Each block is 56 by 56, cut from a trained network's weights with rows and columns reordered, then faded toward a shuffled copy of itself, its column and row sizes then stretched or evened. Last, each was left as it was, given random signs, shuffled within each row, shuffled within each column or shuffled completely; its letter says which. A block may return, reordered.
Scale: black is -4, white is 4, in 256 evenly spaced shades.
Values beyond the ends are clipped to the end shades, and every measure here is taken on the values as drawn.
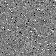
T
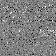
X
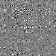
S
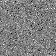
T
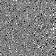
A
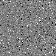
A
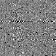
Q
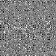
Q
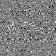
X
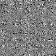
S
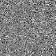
S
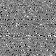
X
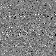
X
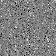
A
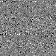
X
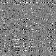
Q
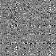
S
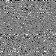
X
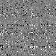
Q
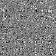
S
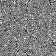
A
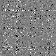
S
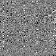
S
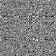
Q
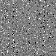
A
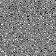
X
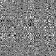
Q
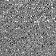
X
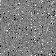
A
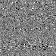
X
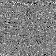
X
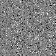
A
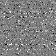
X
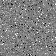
T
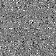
X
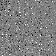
A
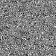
X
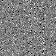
A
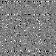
Q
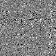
S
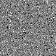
A
